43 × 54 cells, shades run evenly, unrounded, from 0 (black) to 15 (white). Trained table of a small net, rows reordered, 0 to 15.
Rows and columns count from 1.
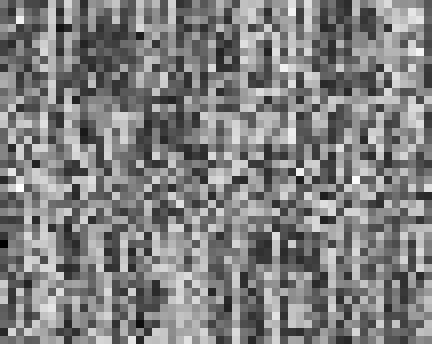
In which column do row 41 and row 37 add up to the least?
18
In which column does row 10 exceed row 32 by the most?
40
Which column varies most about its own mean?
42
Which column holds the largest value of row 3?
3
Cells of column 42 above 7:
20
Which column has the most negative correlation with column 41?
39
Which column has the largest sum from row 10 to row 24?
37
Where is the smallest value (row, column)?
31, 1
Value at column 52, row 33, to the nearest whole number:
4
